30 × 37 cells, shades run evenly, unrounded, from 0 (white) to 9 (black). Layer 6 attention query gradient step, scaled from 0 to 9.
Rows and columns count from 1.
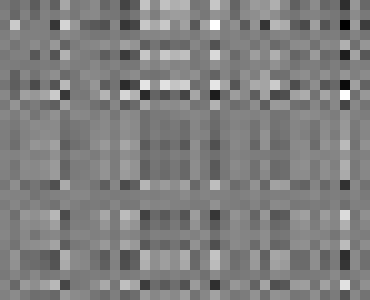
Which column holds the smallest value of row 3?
22
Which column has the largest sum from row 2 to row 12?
35
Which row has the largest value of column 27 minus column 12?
3
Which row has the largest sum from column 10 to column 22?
10
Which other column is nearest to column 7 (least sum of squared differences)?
28
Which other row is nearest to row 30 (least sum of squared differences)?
11
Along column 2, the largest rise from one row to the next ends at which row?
4
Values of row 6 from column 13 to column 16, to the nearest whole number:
7 6 2 4
